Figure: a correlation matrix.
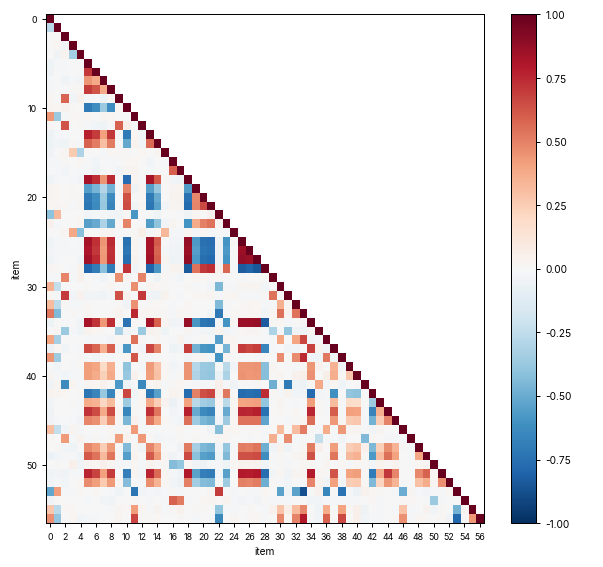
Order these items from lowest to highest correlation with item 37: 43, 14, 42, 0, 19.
42, 19, 0, 43, 14
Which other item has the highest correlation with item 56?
33
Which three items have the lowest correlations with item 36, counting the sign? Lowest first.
53, 22, 1
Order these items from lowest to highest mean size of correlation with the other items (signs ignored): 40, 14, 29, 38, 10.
29, 38, 40, 14, 10
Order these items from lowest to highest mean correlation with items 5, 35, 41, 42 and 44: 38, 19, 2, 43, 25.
2, 19, 38, 43, 25
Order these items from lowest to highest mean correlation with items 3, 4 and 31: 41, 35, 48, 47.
41, 35, 48, 47
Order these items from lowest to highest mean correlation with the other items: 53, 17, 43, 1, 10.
10, 53, 1, 17, 43
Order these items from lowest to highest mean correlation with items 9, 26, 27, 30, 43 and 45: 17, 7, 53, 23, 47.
23, 53, 17, 47, 7
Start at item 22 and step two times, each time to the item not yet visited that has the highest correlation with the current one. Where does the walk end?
1
